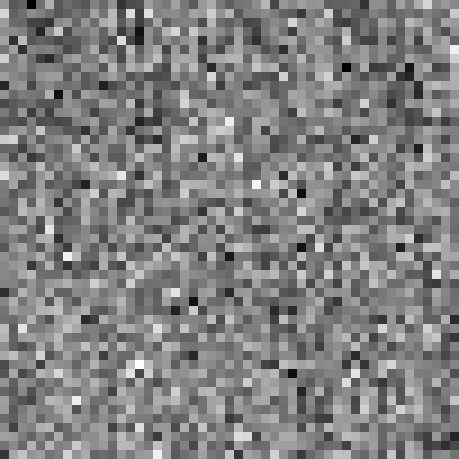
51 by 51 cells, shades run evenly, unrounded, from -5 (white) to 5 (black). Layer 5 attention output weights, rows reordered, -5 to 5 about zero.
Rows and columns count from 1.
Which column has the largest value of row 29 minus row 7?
26
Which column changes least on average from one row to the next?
35
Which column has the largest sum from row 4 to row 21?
16
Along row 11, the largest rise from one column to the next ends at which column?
7
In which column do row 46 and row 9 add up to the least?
24
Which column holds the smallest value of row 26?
6
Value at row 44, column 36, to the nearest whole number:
-2
